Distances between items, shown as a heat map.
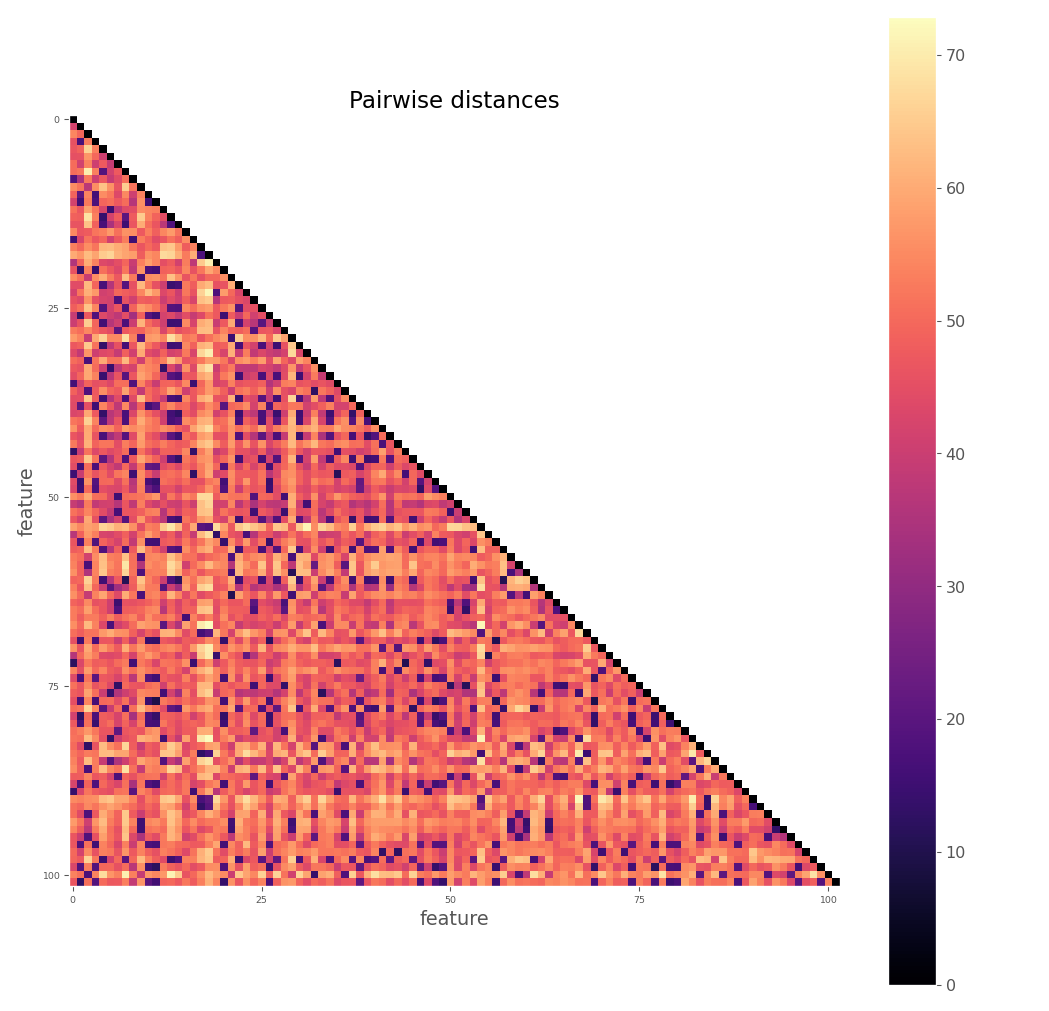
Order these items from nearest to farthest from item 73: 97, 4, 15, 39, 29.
97, 15, 39, 4, 29
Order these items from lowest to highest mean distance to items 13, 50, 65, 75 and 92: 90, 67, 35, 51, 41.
51, 67, 35, 41, 90
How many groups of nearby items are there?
12
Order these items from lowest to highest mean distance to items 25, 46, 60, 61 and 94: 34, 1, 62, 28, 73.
34, 1, 62, 28, 73
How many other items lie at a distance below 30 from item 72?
7
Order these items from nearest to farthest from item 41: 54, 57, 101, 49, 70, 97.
97, 70, 49, 101, 57, 54
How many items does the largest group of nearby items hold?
20
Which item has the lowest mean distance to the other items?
26
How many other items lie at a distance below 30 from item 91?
6
